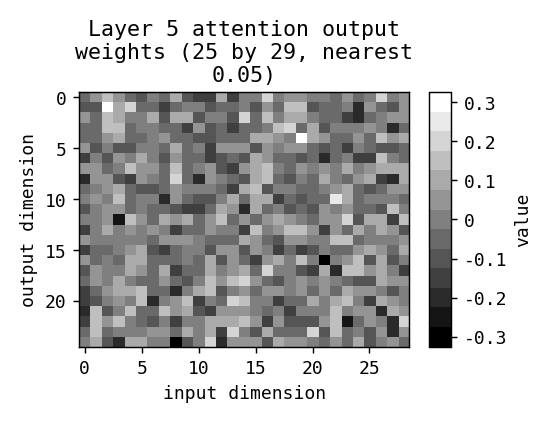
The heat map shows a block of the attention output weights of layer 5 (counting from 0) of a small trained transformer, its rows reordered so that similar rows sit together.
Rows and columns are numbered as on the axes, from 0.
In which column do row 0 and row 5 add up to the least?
11
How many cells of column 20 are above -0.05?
13
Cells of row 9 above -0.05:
16
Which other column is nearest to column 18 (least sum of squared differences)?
2
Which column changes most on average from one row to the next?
27
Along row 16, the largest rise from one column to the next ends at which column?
22
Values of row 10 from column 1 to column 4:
0.05 0 0.15 -0.05
